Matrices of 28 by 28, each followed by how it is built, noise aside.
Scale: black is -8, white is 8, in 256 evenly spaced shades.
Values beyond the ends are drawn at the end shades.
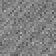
Hankel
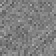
Hankel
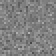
noise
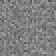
repeating rows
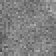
smooth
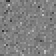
sparse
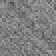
Toeplitz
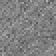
Hankel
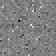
sparse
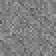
Toeplitz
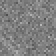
Toeplitz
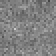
smooth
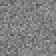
noise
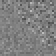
upper triangular
